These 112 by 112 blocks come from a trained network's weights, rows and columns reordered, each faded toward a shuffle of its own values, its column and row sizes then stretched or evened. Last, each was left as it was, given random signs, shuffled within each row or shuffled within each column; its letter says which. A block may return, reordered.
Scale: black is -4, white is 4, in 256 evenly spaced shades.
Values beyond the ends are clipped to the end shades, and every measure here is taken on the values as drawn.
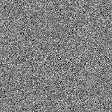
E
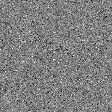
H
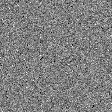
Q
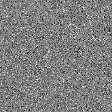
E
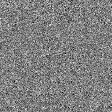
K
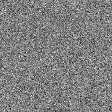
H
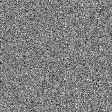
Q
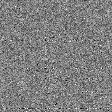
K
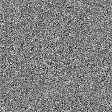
K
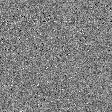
H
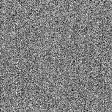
Q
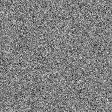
H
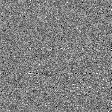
K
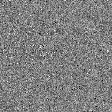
E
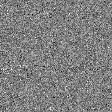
K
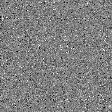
K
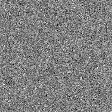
Q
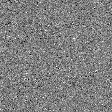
H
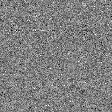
E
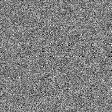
K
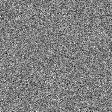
H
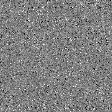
K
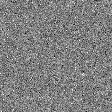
Q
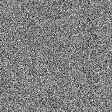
Q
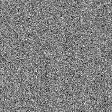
Q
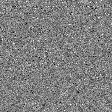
H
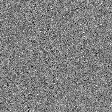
Q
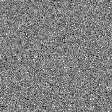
E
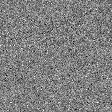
H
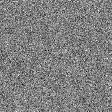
H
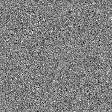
Q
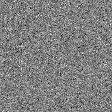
Q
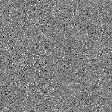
E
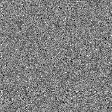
K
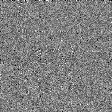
E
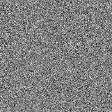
K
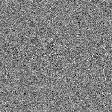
E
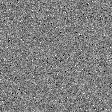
H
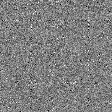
K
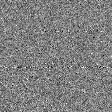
H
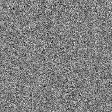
K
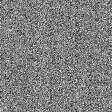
Q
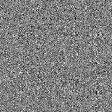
E
